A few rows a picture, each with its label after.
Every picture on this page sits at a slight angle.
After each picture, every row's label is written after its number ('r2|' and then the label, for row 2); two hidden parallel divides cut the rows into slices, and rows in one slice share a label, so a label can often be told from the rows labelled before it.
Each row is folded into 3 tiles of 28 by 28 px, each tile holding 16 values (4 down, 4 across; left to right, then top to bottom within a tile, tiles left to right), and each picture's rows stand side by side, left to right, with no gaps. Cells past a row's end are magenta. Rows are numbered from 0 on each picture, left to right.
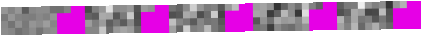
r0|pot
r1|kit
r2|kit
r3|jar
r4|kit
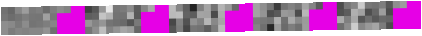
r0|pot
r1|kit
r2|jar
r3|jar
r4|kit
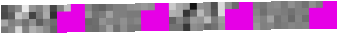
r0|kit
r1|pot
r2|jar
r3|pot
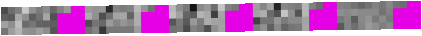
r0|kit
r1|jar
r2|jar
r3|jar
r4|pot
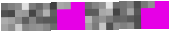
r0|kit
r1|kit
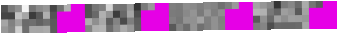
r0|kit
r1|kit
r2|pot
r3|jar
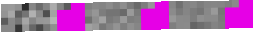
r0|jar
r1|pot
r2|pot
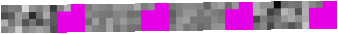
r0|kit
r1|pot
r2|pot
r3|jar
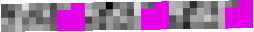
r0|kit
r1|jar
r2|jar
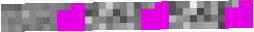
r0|pot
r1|kit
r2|kit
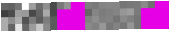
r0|kit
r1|pot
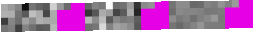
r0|jar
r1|kit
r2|pot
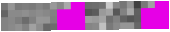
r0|pot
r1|kit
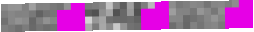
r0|pot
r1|kit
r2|pot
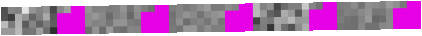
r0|kit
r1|pot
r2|pot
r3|jar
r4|pot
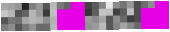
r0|jar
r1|kit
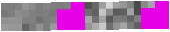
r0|pot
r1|kit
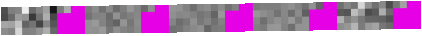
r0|kit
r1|pot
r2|pot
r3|pot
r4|kit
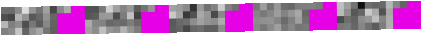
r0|kit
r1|kit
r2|jar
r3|pot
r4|jar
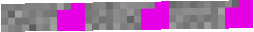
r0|pot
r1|pot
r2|pot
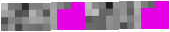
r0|jar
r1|jar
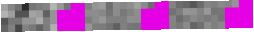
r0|jar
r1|pot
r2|pot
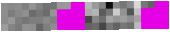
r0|pot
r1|jar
